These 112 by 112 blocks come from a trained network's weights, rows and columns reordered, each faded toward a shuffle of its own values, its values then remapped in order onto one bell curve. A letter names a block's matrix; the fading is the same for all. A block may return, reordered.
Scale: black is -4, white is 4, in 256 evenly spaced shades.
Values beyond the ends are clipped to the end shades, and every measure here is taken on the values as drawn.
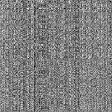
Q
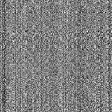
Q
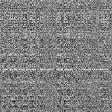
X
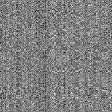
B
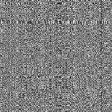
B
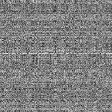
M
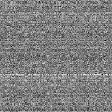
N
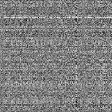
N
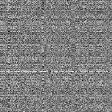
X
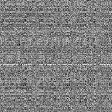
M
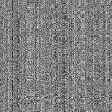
Q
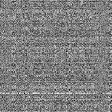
M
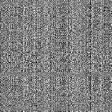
Q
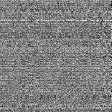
N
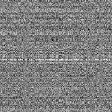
N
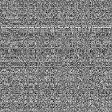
X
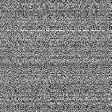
N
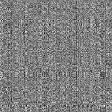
B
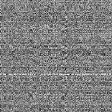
N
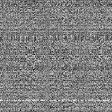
N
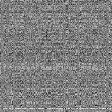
X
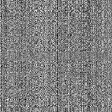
Q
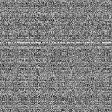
M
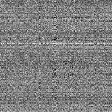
N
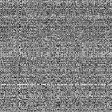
N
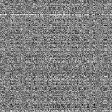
X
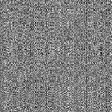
B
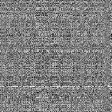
X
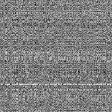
X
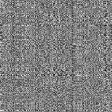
B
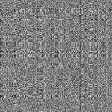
B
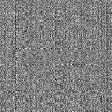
B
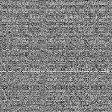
M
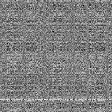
X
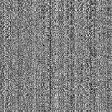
Q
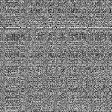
M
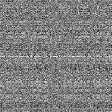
X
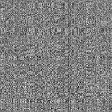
B
